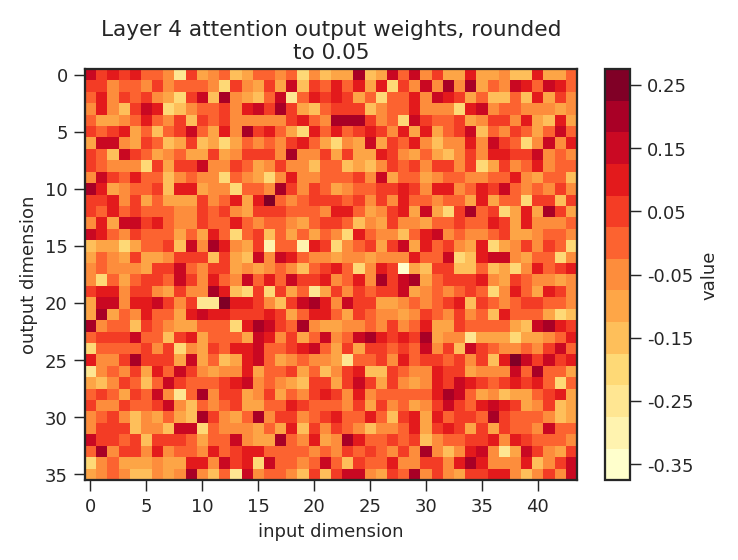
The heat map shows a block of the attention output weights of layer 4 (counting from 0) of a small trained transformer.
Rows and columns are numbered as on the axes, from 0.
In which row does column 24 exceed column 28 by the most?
4
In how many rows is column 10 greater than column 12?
10
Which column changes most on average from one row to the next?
36
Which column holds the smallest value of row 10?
13
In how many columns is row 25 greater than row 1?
23
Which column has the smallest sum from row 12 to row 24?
38
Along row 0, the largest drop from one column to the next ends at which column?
25
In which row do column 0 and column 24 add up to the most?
0
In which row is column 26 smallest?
2
